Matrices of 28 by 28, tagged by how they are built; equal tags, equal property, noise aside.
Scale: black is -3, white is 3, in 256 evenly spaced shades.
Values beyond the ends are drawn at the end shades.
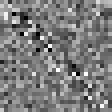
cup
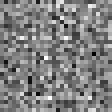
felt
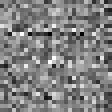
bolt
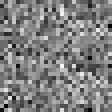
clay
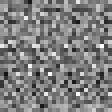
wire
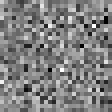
bolt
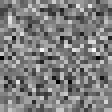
wire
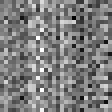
clay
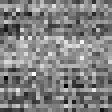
felt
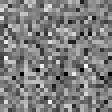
wire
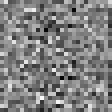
clay
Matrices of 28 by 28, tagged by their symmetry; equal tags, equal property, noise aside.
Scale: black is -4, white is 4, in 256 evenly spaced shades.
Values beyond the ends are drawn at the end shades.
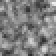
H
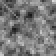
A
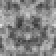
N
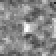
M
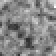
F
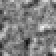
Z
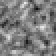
Z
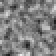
Z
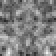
N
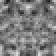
N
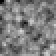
A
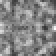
M
